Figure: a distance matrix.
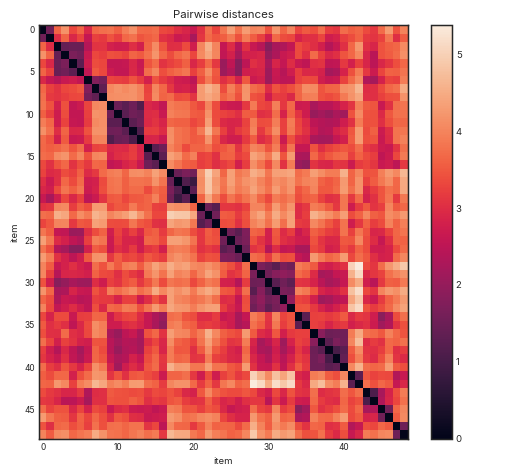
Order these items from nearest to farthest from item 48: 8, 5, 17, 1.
1, 5, 8, 17
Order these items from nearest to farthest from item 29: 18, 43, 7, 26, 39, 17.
39, 43, 26, 7, 18, 17
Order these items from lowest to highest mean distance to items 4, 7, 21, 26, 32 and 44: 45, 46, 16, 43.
43, 45, 16, 46
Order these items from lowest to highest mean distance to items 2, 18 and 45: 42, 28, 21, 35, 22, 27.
35, 27, 28, 21, 42, 22
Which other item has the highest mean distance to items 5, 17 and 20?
22
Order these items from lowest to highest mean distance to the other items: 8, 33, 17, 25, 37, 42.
37, 25, 33, 8, 17, 42
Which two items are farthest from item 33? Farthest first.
42, 41
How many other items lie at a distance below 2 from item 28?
5
